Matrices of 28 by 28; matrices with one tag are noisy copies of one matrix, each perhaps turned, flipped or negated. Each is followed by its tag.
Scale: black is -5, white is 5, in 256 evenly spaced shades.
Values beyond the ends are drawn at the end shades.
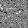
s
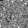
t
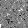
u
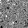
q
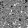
q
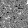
u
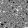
t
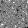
t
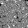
t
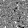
s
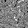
s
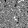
s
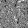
s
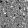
q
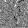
s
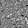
s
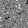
u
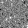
t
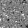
q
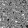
q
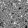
q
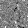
s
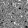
q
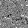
s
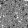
t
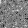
t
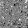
q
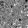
q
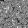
u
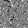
s
